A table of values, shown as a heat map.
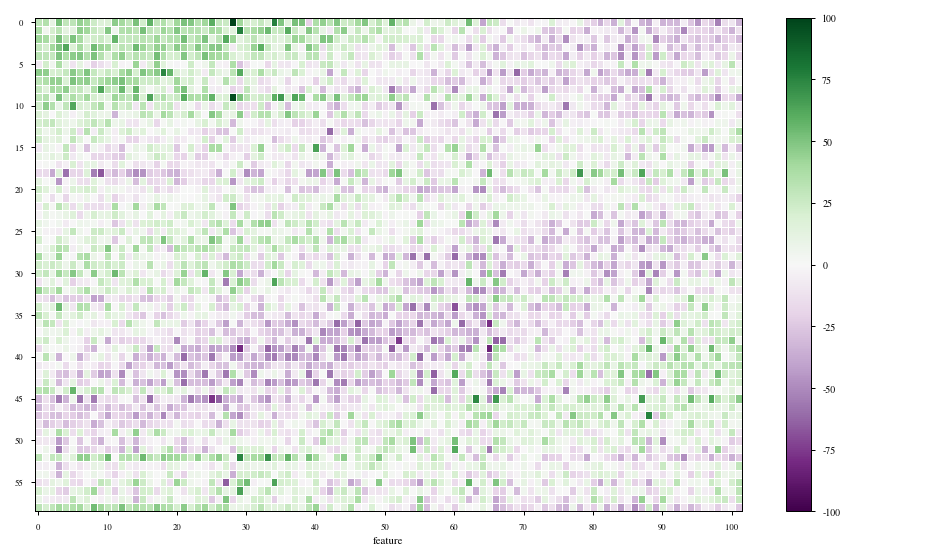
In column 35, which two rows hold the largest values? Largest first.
9, 0
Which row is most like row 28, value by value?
34
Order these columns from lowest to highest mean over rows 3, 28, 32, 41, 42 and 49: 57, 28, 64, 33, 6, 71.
64, 57, 71, 33, 6, 28
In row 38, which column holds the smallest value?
52
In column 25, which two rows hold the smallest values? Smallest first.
45, 40
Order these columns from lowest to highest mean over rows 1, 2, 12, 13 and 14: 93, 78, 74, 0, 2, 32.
74, 93, 78, 32, 2, 0
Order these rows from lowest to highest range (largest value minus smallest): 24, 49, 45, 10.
49, 24, 10, 45
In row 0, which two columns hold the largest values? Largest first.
28, 34
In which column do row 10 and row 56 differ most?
29
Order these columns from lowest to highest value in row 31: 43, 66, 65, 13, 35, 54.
54, 43, 65, 13, 35, 66
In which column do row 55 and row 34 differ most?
62
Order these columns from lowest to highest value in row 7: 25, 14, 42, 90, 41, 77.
90, 77, 25, 41, 42, 14
